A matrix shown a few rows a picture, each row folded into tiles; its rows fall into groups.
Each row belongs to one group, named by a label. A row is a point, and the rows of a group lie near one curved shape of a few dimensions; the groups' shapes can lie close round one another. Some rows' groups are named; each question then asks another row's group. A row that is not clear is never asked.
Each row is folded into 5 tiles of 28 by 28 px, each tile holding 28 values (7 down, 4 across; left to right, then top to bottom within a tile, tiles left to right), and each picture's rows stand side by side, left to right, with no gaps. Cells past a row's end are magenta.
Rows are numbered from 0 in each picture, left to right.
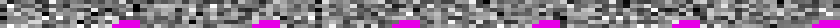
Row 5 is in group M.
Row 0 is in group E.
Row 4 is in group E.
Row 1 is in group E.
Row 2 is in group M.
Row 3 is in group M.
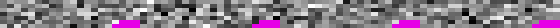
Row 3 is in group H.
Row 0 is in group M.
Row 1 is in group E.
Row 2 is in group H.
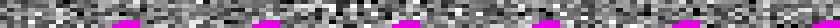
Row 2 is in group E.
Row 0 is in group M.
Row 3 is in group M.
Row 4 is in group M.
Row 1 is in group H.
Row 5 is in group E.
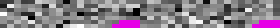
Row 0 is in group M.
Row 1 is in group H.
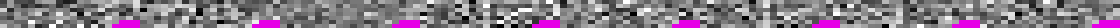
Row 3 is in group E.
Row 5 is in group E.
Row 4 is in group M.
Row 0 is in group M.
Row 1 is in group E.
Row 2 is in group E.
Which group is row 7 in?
M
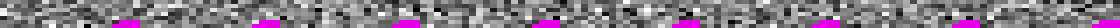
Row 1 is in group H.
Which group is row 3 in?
E
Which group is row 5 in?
M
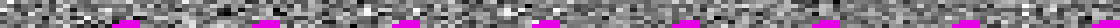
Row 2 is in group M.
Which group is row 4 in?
E
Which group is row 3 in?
M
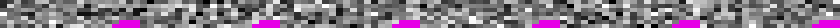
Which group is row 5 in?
M
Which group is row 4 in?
E
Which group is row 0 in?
M
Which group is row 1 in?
E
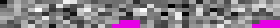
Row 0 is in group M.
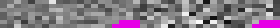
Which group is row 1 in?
H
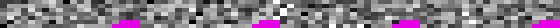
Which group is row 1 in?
E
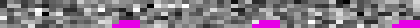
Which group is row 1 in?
H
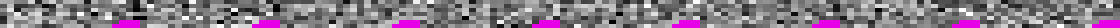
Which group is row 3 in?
E
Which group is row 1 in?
E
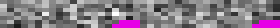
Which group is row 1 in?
E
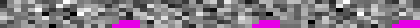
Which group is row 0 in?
M
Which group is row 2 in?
M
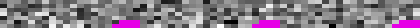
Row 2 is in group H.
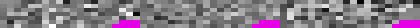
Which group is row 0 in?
H
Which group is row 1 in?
E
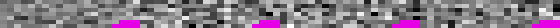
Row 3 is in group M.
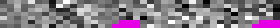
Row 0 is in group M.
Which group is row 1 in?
E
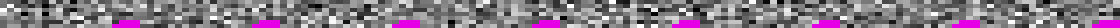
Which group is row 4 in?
E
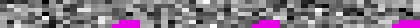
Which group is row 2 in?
M
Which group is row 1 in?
M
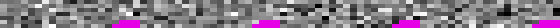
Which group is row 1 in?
E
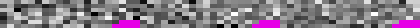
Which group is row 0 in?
E
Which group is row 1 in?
E
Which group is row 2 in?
E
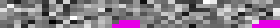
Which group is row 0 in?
H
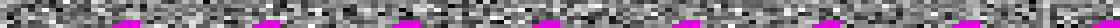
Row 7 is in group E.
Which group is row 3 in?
H
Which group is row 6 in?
E
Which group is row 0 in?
M
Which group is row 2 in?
M
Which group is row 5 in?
M
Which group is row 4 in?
H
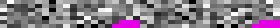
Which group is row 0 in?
E
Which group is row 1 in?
E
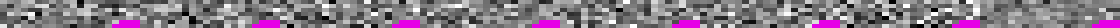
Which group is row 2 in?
E
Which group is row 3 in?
H
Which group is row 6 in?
E
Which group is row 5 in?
M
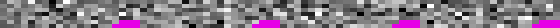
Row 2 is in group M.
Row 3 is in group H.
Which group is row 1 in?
H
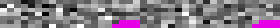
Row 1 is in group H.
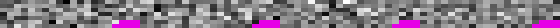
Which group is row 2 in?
M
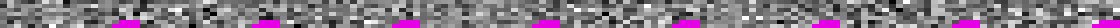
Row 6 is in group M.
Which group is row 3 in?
E
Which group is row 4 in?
H
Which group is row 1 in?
M
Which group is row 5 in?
E
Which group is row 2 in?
H
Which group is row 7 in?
M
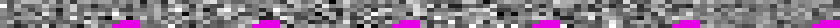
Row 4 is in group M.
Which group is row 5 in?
E
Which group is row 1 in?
M
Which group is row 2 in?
E
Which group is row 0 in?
H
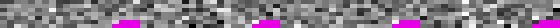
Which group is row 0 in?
E
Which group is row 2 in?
E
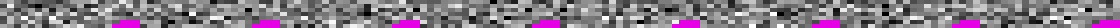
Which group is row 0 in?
H
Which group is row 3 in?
H
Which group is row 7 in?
H
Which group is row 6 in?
H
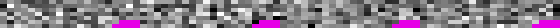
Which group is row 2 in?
M
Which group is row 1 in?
E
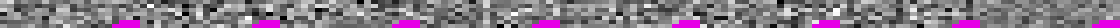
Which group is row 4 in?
E
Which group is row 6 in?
H
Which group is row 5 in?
M
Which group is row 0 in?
E
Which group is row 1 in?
H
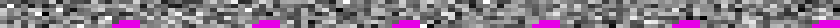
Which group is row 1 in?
H
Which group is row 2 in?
M
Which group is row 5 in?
M
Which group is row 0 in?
H
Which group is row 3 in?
M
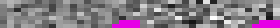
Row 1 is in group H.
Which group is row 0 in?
E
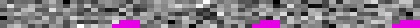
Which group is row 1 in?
M
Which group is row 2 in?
H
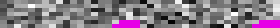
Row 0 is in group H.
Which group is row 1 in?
E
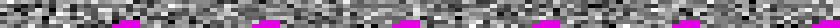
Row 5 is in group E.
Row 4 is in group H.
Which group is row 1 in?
H
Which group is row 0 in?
E
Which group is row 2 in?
E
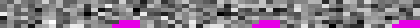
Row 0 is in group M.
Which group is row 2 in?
H
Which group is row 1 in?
M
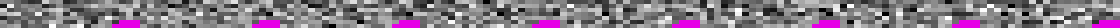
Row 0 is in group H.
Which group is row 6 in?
H
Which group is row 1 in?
H
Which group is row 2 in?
H
